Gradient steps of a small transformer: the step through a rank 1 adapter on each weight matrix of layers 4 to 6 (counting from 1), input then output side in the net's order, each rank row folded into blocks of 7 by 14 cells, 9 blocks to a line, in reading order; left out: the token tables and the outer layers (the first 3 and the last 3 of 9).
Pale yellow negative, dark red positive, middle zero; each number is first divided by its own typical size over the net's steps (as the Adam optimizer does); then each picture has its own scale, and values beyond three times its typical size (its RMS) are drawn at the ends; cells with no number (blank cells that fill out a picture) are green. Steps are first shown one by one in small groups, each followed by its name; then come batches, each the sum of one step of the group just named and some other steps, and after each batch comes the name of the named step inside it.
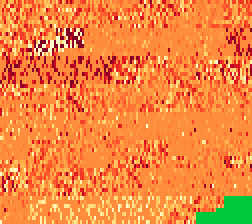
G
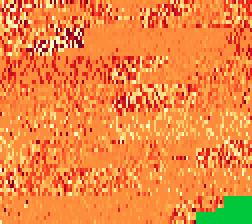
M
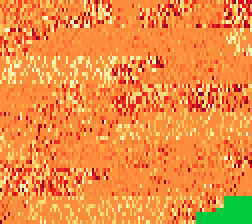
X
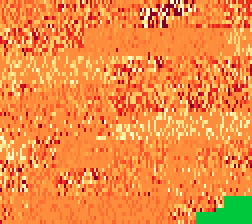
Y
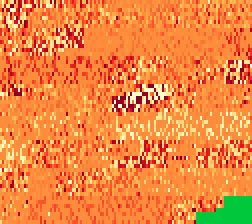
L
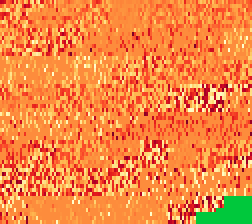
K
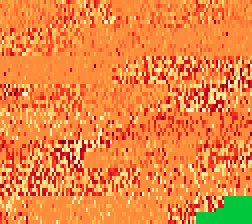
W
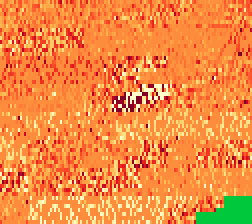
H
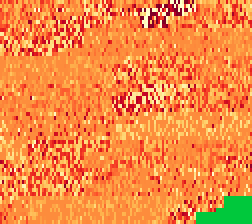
Y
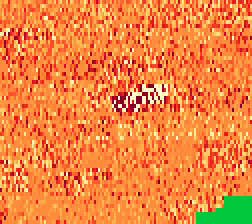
X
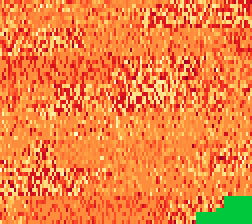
M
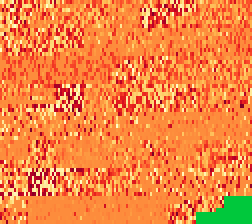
M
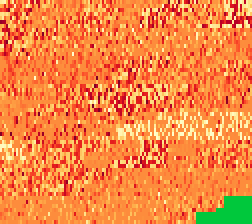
L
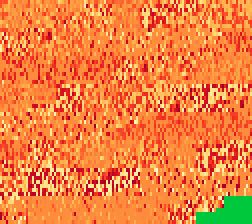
W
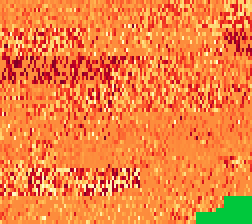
G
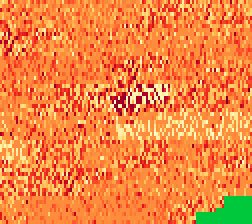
L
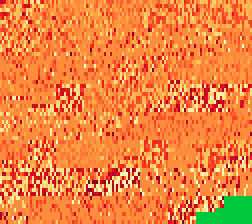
K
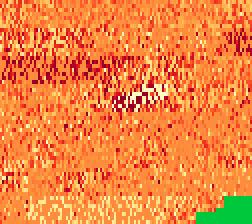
H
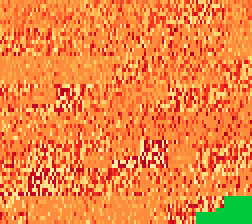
K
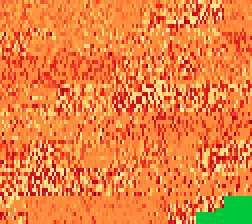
W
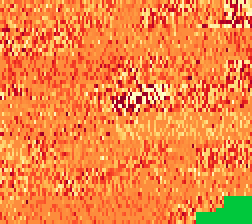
L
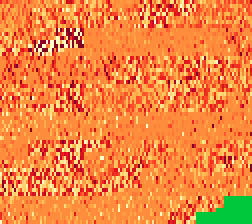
G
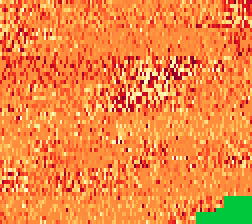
H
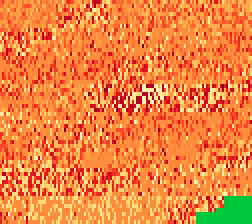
W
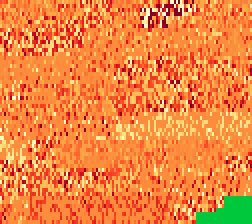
Y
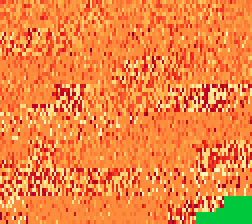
K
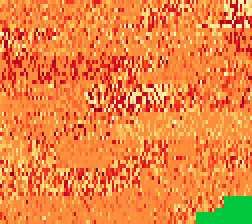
L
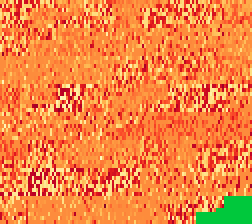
W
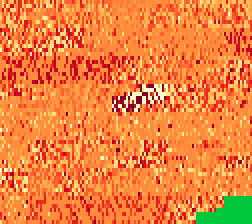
L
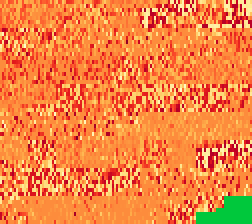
W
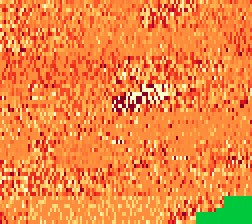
H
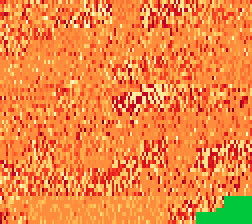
X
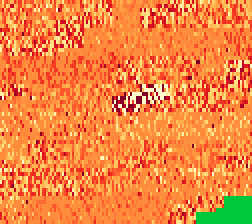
L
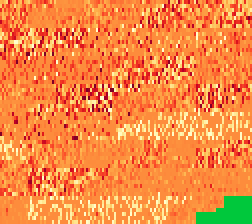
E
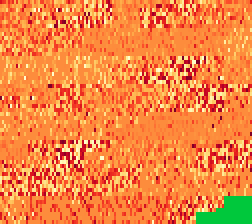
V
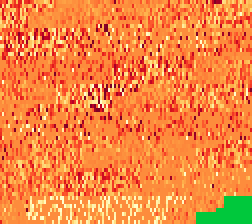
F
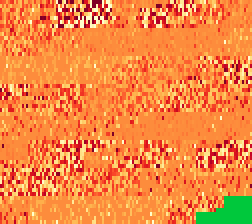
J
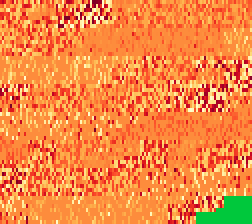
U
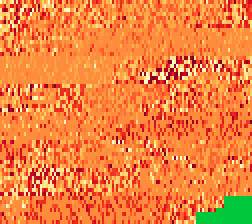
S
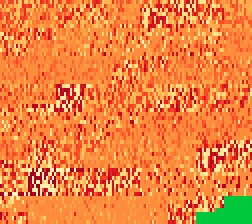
J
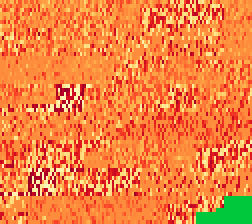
S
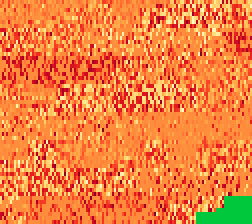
V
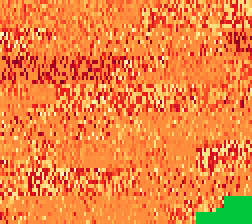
E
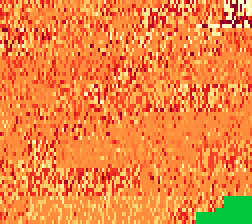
F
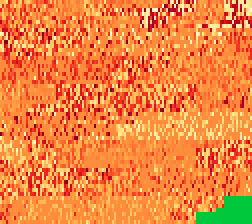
E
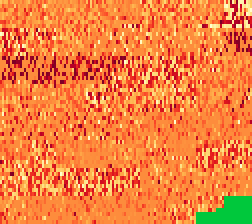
S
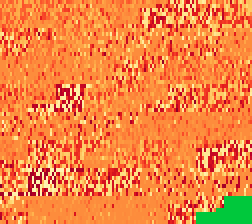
J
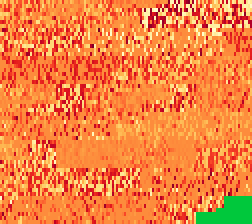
E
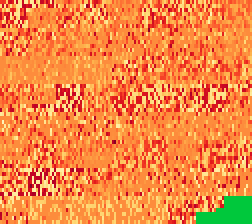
U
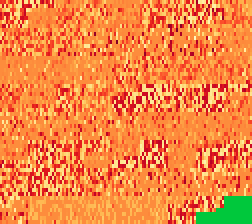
U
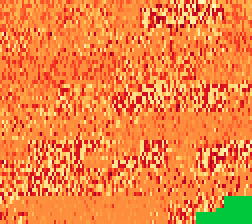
J
